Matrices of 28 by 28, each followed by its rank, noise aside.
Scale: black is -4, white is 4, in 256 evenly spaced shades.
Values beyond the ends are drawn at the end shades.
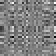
two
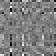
two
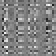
two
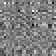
three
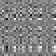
two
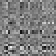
two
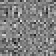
four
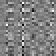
two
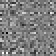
three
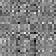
three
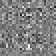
four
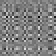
one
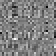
three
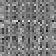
four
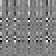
one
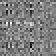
three
